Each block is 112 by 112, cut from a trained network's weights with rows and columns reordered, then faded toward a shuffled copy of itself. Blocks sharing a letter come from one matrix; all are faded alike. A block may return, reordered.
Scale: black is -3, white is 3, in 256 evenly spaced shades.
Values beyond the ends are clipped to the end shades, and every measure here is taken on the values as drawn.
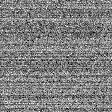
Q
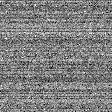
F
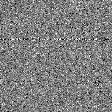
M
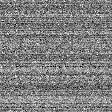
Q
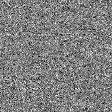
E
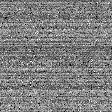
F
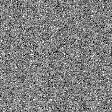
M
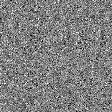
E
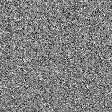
M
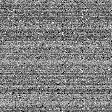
F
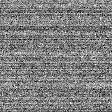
F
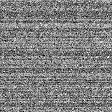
Q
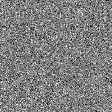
E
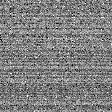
F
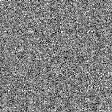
M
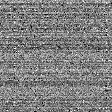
F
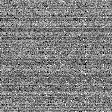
F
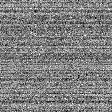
Q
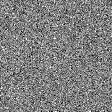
M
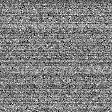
F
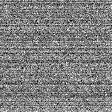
Q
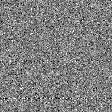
M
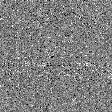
E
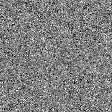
E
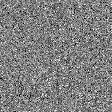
E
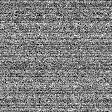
Q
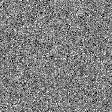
E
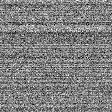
Q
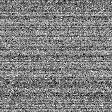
Q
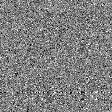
M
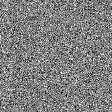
M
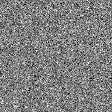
M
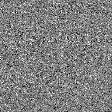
E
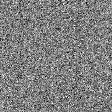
M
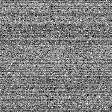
F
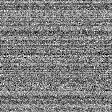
Q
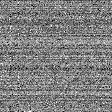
F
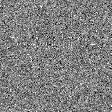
E
